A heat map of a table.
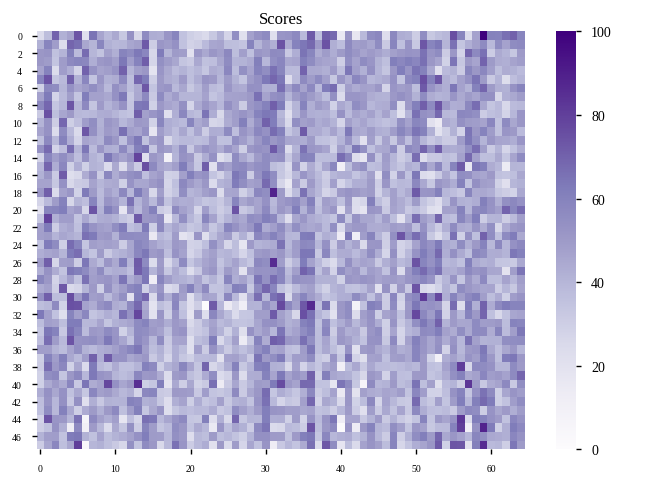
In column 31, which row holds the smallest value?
47
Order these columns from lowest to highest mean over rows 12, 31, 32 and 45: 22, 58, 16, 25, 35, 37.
22, 25, 37, 16, 58, 35
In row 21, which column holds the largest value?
1
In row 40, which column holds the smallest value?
43
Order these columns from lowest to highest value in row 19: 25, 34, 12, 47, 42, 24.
42, 24, 25, 47, 34, 12
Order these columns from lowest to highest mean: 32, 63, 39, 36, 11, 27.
27, 39, 11, 63, 32, 36
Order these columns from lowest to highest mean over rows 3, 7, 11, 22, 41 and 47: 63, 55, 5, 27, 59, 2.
2, 27, 5, 63, 55, 59
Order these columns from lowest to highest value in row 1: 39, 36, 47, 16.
39, 16, 47, 36
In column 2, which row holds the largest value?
0
